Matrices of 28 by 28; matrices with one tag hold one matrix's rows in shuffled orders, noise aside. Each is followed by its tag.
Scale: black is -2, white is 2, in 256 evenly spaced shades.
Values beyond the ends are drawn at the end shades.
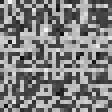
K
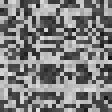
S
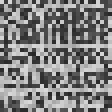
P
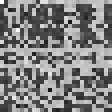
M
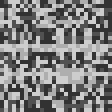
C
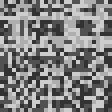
M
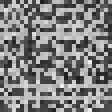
C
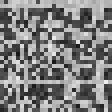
M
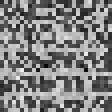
C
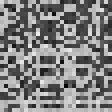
S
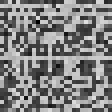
M
